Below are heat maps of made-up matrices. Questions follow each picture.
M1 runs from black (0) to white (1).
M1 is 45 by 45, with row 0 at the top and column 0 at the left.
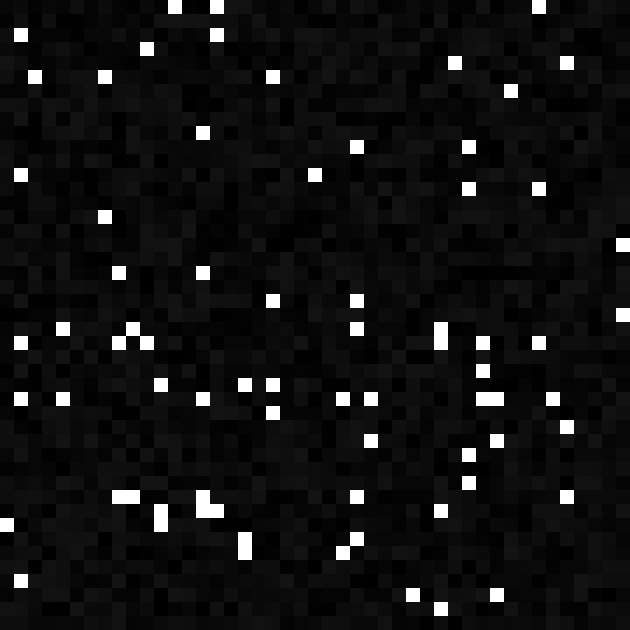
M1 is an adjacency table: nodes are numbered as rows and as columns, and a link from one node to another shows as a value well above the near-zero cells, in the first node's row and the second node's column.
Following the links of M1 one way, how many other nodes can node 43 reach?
10
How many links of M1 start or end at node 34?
4
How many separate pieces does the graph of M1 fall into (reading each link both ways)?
4
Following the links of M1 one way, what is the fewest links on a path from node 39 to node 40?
4
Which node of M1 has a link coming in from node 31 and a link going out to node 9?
node 35
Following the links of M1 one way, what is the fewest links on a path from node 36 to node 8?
3
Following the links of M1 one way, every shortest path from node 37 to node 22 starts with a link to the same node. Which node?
node 0
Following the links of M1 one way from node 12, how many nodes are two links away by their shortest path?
1
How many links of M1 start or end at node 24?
8
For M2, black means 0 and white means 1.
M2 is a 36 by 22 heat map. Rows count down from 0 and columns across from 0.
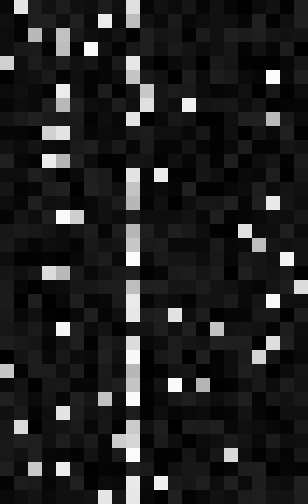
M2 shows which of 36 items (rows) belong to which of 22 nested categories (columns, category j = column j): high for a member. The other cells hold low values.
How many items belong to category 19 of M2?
5
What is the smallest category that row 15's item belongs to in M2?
5
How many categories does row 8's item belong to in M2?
2
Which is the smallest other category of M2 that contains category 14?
12
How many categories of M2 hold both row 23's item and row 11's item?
1
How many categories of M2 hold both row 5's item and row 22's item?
1
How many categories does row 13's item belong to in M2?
1
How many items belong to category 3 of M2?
3
